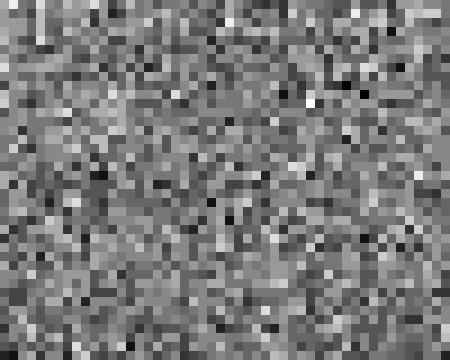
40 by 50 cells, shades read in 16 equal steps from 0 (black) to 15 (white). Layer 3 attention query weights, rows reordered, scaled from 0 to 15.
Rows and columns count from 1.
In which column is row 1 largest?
2
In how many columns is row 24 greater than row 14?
20
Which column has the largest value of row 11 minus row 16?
13
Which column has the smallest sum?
24
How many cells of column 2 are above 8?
12
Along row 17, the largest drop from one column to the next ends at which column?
3
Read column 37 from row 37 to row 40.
10 8 4 8
